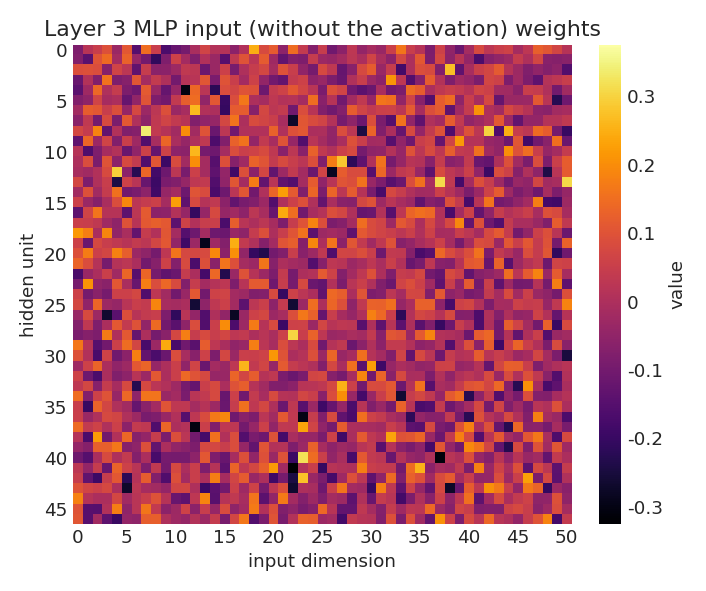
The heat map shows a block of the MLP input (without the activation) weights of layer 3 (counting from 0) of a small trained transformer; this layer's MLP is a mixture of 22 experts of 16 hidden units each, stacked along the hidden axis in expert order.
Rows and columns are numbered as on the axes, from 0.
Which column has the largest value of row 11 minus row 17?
27
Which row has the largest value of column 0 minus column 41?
44
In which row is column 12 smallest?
37
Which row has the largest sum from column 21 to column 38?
28
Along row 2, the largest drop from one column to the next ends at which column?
39
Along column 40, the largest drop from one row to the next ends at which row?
34
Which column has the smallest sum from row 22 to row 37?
48
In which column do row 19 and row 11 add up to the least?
13
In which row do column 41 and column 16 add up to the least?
26
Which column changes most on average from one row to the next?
38
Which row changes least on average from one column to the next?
18
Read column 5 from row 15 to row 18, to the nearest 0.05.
0.2 -0.15 0.1 0
